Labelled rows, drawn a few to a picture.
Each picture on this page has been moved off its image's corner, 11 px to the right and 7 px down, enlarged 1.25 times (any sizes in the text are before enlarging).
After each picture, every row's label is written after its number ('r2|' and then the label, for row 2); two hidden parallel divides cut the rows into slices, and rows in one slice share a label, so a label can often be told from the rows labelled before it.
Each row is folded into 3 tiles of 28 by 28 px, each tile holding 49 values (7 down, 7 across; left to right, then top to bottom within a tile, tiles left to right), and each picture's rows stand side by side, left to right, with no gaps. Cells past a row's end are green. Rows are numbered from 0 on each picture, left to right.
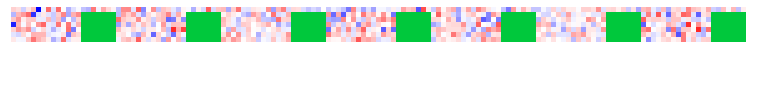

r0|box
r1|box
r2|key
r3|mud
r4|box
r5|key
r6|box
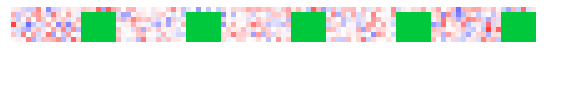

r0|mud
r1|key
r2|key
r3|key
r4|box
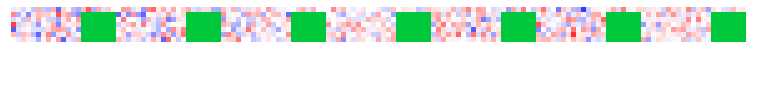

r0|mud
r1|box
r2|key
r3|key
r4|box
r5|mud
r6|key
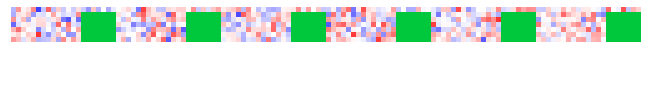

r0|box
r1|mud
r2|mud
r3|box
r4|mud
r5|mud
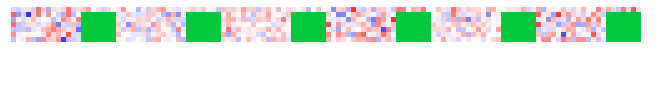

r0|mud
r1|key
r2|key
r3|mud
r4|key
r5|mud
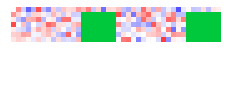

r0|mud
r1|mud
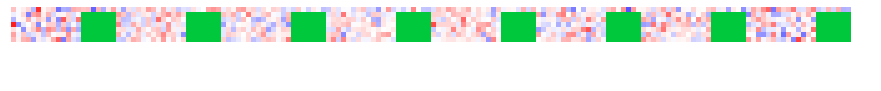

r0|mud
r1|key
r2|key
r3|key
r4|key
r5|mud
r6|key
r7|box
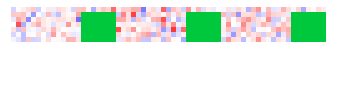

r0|key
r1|box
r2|key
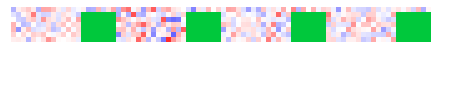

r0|key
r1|box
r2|key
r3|key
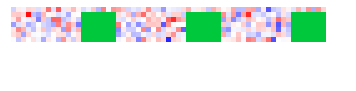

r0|box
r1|mud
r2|mud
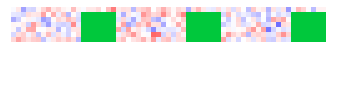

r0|key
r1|key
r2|key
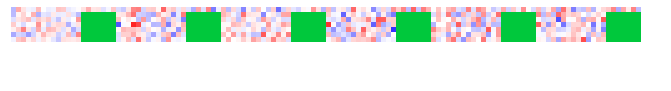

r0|key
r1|box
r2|key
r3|mud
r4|box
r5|mud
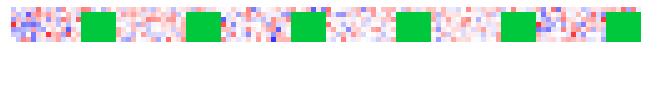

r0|mud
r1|key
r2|mud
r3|key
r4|key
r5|mud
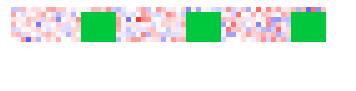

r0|key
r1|key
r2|box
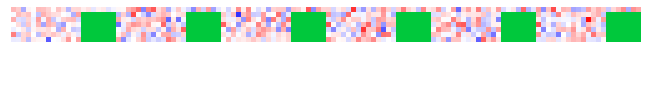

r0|key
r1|box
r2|mud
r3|mud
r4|box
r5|mud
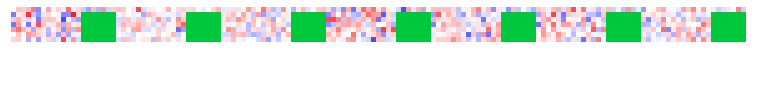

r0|box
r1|key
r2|key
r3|box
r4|box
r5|box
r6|key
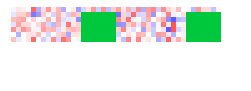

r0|box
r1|box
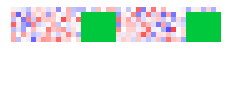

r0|mud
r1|box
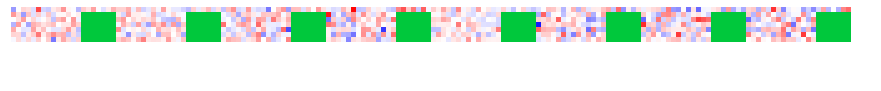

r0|key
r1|key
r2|mud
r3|mud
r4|key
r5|box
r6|mud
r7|mud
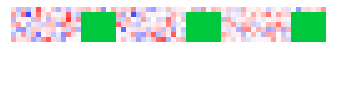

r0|mud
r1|mud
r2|key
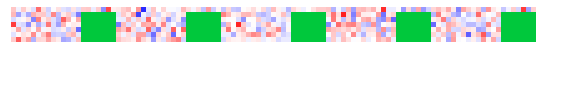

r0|mud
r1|box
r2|key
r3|box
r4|box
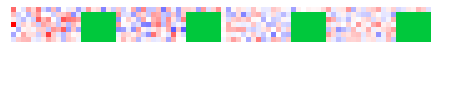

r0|mud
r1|mud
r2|key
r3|key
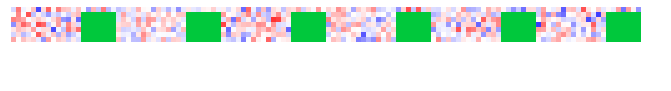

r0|box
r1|key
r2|mud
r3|box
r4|mud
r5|box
